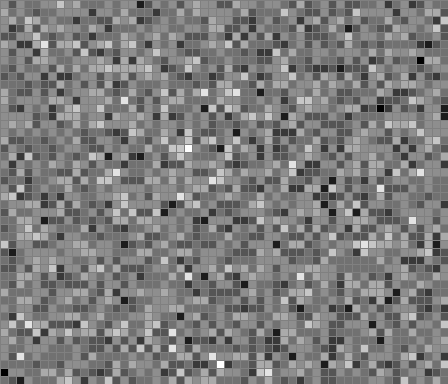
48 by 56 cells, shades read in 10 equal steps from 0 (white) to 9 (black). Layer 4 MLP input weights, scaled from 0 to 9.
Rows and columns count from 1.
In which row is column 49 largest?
38
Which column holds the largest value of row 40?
23
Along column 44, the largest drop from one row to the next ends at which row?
5
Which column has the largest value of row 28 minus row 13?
39
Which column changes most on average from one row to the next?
52
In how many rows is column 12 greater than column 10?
20
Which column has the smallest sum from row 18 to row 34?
24
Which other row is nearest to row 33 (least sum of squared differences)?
1
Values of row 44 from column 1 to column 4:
4 5 5 4
